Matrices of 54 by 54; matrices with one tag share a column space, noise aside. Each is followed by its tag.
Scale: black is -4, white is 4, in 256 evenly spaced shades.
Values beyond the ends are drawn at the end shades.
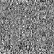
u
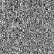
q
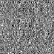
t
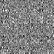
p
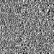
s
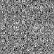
s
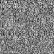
t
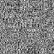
q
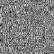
s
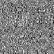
p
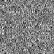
s
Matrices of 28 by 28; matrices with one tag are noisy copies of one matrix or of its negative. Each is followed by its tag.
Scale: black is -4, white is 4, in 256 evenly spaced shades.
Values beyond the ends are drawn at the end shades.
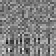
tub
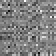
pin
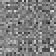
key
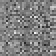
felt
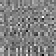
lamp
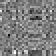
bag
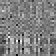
tub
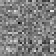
key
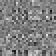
bag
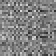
pin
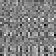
lamp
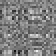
bag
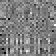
tub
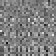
lamp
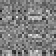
bag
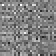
pin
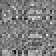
bag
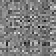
felt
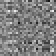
key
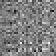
key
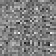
felt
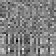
tub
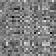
felt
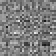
felt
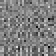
lamp
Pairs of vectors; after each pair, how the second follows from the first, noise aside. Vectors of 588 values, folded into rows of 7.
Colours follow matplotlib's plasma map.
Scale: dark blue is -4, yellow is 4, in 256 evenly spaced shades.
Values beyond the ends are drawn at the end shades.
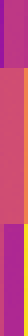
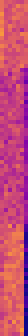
negated.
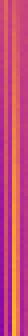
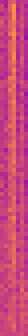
reversed, shrunk.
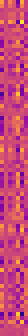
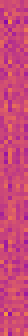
reversed, shrunk.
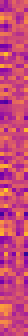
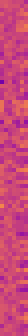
reversed, shrunk.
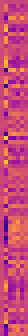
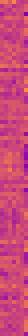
wrapped around, shrunk.
